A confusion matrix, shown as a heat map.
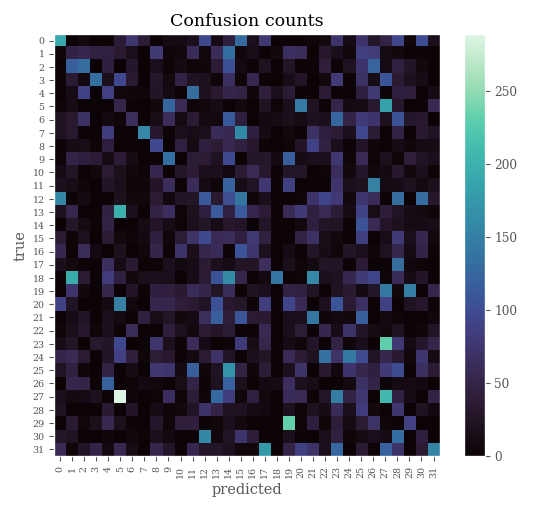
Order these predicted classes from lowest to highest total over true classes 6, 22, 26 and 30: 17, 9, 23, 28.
17, 9, 23, 28
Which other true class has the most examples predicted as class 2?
4
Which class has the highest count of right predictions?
27
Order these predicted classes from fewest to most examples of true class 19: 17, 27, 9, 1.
17, 9, 1, 27
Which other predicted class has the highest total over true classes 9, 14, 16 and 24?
25
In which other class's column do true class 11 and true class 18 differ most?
1
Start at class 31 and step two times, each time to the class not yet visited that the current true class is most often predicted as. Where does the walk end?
28
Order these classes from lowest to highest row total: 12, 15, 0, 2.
2, 15, 0, 12
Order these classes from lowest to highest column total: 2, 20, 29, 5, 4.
29, 2, 20, 4, 5
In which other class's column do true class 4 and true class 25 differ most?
14
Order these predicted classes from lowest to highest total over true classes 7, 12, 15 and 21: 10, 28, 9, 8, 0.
9, 10, 8, 0, 28
